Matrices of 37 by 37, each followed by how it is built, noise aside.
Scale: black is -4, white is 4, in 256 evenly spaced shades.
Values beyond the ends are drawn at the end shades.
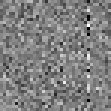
uneven columns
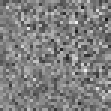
upper triangular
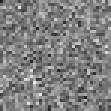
noise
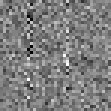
uneven columns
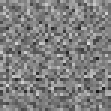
repeating columns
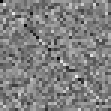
diagonal
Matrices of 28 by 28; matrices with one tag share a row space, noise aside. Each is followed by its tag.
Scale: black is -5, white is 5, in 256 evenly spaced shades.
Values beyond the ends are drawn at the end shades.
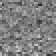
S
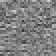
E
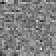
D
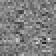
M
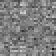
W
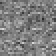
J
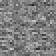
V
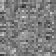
E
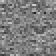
V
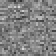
J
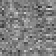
S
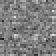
W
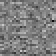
W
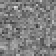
D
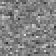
V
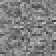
J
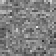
V
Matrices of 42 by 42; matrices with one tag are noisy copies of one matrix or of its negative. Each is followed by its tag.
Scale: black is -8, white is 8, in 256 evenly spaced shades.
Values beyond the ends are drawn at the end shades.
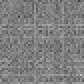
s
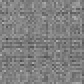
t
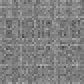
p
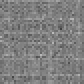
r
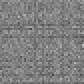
s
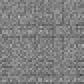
s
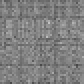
p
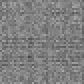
t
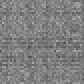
t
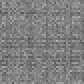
t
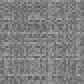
r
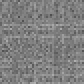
s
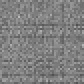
s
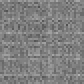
r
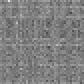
p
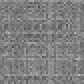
r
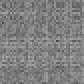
t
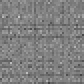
s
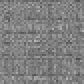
r
